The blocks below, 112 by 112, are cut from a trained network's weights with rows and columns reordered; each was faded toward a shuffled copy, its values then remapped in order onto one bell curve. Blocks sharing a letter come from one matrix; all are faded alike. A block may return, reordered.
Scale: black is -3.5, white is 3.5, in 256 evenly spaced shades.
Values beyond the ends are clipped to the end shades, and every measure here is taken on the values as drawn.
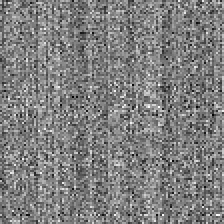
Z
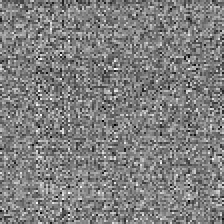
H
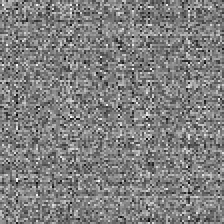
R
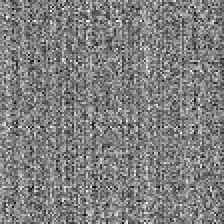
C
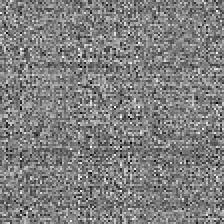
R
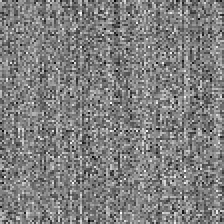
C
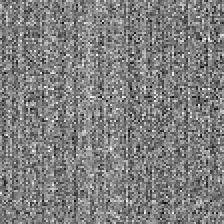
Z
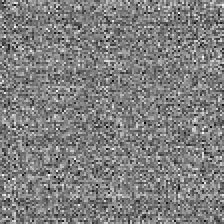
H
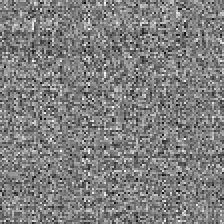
H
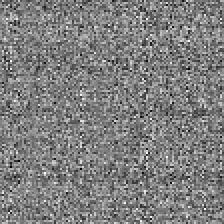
H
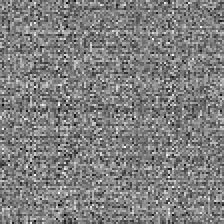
R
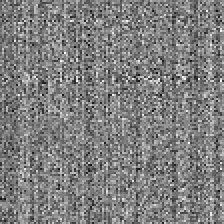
Z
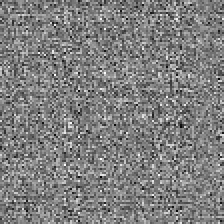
H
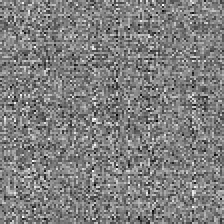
H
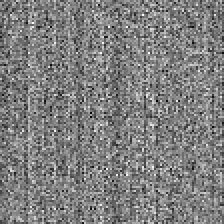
C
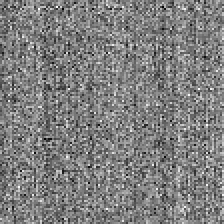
C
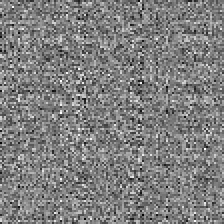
H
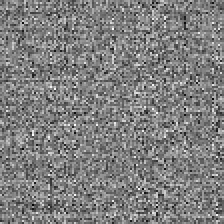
H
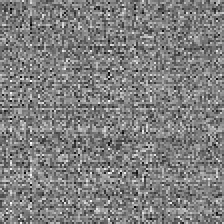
R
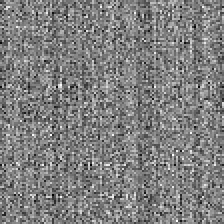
C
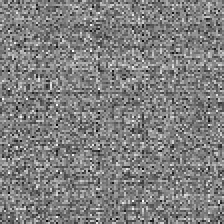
R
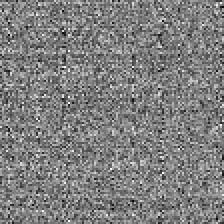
H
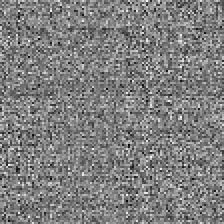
H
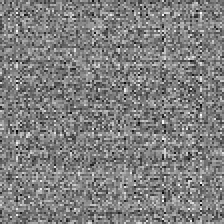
R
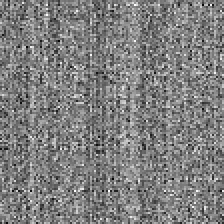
Z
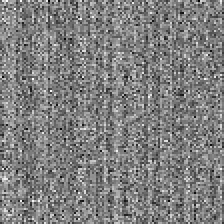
Z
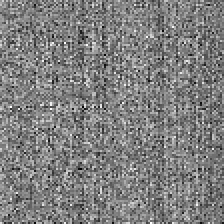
C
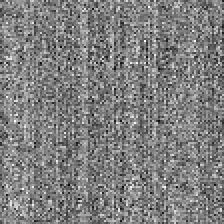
Z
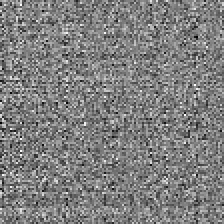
H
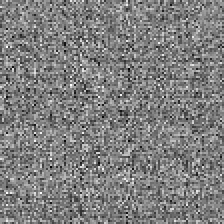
H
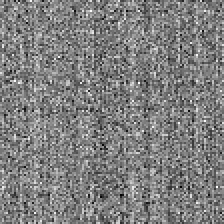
C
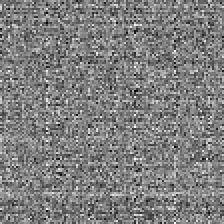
R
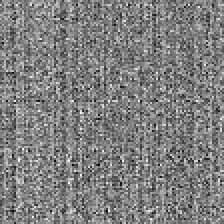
Z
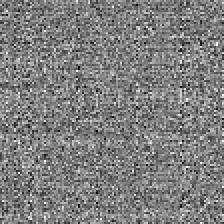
H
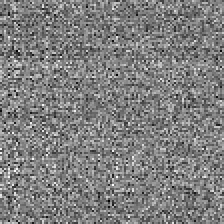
H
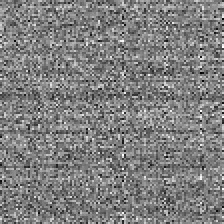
R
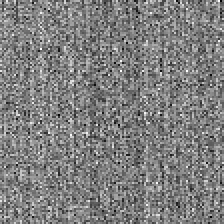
C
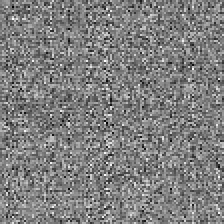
H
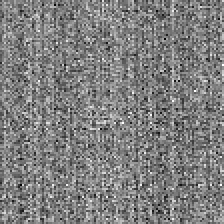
Z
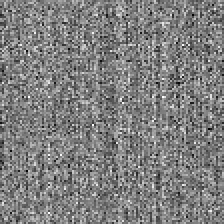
C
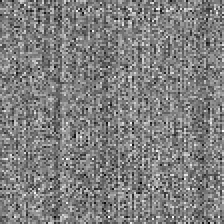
Z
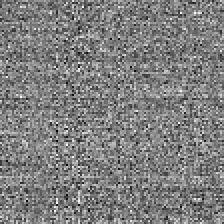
R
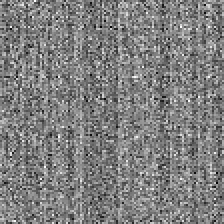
Z
